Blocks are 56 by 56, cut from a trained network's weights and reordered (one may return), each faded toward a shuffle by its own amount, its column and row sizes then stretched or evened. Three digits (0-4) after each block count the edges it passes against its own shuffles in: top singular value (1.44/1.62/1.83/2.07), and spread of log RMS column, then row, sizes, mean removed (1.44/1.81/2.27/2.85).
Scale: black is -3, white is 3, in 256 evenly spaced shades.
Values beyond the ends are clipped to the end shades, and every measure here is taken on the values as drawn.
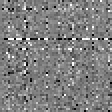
3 3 2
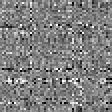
3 1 3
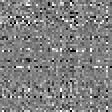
1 3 4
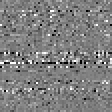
2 0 4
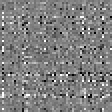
1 3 4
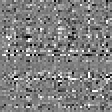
2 3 4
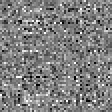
3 1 3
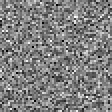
1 0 0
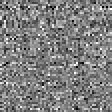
2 1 3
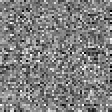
2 1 3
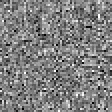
2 1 0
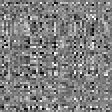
4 3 4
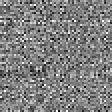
2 1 2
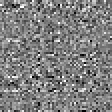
3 1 3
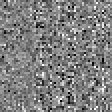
1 3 0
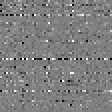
3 1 3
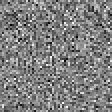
3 1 0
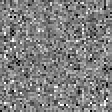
0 1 0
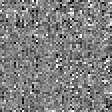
0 3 1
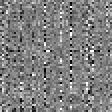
2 4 0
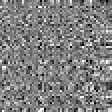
4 3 4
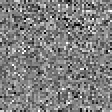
1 1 2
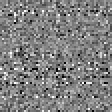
2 1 3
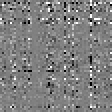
0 4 3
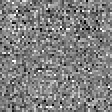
1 0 1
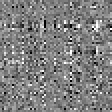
2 4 3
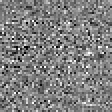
0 1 3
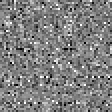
1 0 2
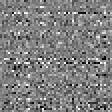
2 2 4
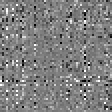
0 4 3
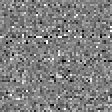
0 0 3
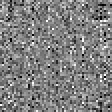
0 3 0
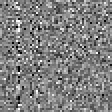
1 2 0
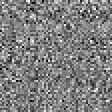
3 0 1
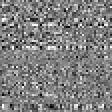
4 1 4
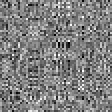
4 2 2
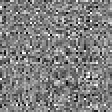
2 2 2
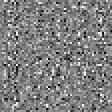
2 3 1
